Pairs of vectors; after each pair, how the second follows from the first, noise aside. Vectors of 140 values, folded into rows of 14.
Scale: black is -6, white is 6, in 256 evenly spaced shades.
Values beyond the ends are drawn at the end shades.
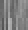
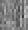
wrapped around.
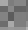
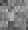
negated.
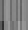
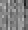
reversed.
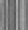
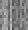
reversed.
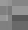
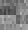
reversed.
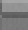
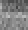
negated.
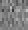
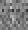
sign-scrambled.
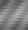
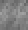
wrapped around, negated, shrunk.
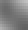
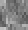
wrapped around.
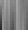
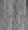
reversed, shrunk.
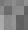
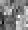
negated, scaled up.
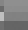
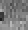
negated.
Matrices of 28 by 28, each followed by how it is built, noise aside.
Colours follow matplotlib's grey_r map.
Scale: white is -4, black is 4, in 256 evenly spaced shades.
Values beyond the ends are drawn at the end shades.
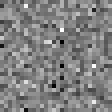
uneven columns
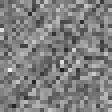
Hankel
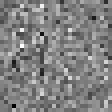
uneven columns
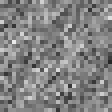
Hankel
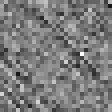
Toeplitz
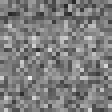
repeating columns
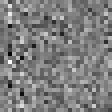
uneven columns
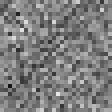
Hankel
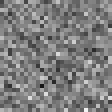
Toeplitz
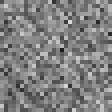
Toeplitz
